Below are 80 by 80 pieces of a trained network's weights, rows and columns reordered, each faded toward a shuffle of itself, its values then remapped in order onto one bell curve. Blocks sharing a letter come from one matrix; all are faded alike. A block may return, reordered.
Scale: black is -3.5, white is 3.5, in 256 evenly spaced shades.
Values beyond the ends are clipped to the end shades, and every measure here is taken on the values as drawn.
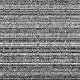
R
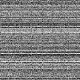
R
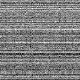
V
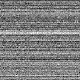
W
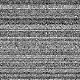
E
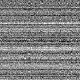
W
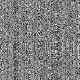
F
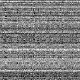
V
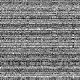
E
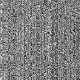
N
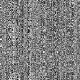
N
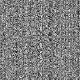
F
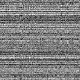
W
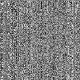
F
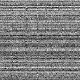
W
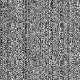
N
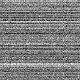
W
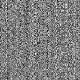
F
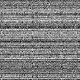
W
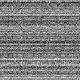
V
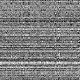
V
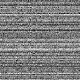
W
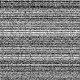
R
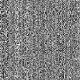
F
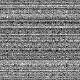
E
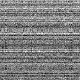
V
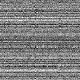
W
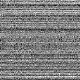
V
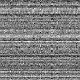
V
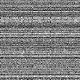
W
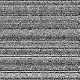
R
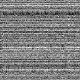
V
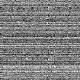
E
